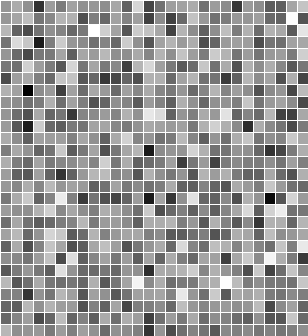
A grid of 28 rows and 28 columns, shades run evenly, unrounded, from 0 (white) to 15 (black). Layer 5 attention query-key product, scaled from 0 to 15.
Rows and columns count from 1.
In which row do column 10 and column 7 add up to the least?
22
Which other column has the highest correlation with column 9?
28
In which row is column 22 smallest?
24
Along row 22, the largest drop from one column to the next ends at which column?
7
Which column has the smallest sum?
23
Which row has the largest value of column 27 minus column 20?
11
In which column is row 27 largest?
14
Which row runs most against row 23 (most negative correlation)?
18
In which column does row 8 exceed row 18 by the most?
3
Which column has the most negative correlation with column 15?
5
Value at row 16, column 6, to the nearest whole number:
6
